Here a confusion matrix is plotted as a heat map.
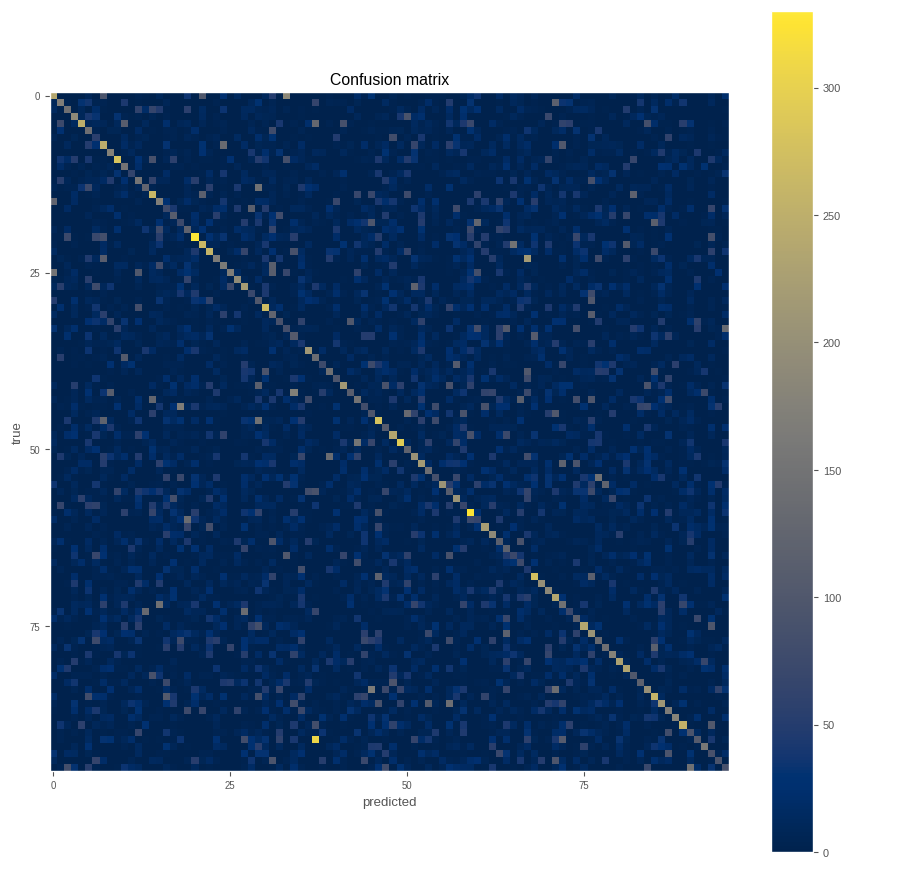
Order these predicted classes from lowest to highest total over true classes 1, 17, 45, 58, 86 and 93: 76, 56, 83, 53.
76, 83, 53, 56
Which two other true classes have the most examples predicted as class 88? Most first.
38, 61
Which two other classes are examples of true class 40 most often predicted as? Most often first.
67, 87
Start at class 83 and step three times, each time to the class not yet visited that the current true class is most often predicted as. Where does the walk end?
46
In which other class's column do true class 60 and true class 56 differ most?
19
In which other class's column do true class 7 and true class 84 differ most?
45
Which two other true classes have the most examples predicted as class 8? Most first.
42, 32
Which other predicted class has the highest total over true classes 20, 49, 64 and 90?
43
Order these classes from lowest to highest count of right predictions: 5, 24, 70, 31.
31, 5, 24, 70
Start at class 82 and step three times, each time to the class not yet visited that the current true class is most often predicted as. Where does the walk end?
65
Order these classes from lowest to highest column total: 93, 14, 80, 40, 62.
80, 40, 62, 14, 93
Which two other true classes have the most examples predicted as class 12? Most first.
25, 30
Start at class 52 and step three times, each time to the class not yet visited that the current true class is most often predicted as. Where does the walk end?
0
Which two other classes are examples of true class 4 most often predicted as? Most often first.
37, 10
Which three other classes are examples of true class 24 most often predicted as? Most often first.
31, 15, 48
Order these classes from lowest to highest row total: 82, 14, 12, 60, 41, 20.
82, 60, 12, 14, 41, 20
